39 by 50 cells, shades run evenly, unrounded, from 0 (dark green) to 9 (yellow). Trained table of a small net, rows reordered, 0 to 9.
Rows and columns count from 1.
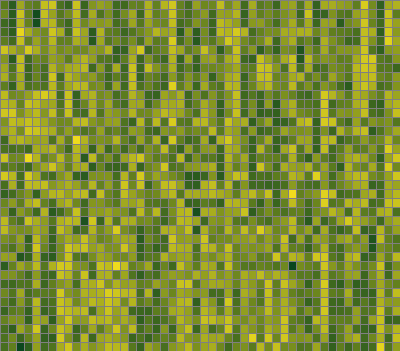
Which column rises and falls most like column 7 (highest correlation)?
46
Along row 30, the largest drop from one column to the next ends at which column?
49
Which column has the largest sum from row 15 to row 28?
29
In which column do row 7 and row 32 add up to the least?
2
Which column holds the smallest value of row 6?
38
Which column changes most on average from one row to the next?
11
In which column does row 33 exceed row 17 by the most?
14
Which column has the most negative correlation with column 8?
30
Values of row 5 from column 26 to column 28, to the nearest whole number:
4 3 5
